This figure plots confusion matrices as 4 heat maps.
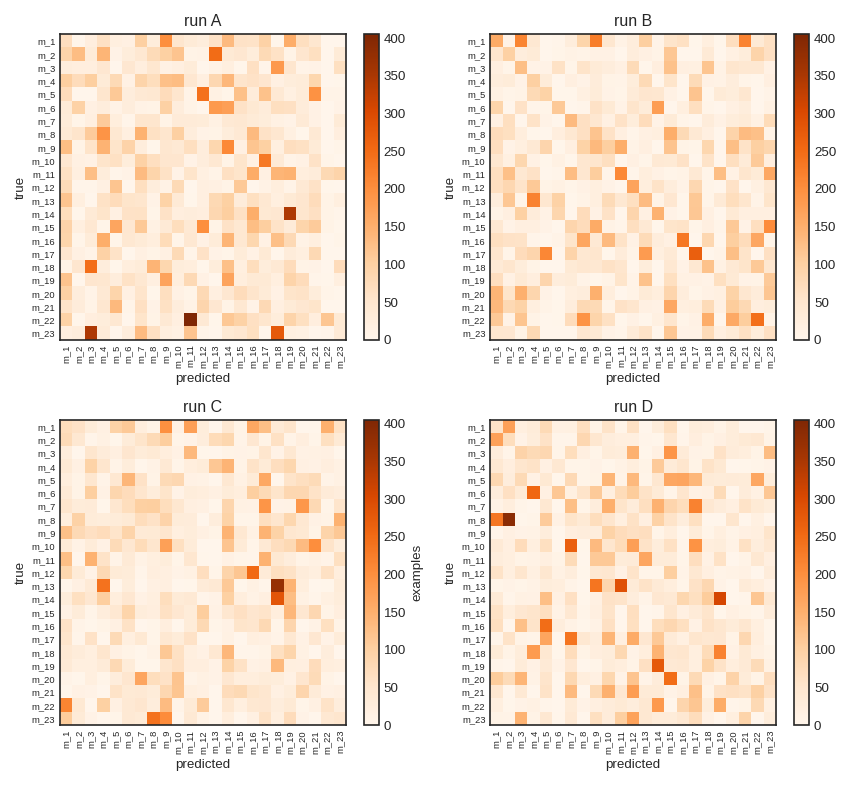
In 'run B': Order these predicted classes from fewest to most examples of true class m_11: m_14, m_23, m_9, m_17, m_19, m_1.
m_14, m_17, m_1, m_9, m_19, m_23
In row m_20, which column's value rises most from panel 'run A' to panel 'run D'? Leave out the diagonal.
m_15
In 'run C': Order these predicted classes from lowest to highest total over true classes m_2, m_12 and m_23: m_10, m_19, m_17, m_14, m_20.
m_10, m_20, m_17, m_19, m_14
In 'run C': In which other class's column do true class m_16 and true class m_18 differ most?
m_14
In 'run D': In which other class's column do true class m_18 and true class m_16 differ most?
m_5
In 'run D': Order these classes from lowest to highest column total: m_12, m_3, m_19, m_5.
m_3, m_19, m_5, m_12
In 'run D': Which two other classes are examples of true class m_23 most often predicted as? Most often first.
m_12, m_3
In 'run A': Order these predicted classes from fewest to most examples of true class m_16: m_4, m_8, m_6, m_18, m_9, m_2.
m_2, m_8, m_6, m_9, m_18, m_4
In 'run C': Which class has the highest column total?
m_9
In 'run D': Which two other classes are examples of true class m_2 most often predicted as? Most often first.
m_1, m_8
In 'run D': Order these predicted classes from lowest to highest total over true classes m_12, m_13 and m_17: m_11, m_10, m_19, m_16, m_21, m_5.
m_16, m_19, m_21, m_5, m_10, m_11
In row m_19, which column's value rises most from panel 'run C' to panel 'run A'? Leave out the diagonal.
m_9
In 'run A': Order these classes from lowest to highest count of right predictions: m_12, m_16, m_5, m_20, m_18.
m_12, m_18, m_20, m_16, m_5
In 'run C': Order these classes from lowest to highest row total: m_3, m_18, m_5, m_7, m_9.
m_3, m_18, m_5, m_7, m_9
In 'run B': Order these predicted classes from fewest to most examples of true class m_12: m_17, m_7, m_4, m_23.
m_7, m_23, m_17, m_4
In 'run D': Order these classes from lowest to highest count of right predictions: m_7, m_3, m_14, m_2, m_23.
m_23, m_14, m_2, m_3, m_7
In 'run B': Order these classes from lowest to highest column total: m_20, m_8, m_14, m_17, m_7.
m_14, m_7, m_17, m_8, m_20
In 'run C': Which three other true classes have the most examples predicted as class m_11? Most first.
m_1, m_3, m_17
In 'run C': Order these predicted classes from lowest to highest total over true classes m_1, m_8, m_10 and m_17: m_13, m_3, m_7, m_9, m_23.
m_13, m_3, m_7, m_23, m_9
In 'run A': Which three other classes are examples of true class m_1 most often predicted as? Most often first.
m_9, m_19, m_14
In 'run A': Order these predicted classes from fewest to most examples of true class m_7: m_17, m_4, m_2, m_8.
m_2, m_17, m_8, m_4
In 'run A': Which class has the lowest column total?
m_22
